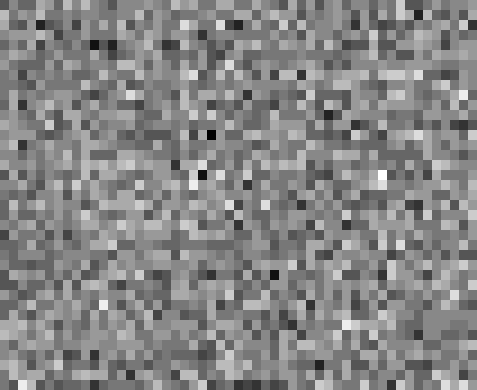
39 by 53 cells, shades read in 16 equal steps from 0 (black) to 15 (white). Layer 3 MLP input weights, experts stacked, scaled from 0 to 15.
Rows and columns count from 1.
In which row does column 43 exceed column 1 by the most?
18
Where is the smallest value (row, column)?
14, 24
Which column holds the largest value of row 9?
50
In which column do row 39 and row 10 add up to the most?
52
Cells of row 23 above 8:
27
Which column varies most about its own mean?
43
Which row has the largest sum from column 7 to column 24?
17
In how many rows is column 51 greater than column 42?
18
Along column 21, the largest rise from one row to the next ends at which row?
3
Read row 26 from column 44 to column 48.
4 6 9 8 6
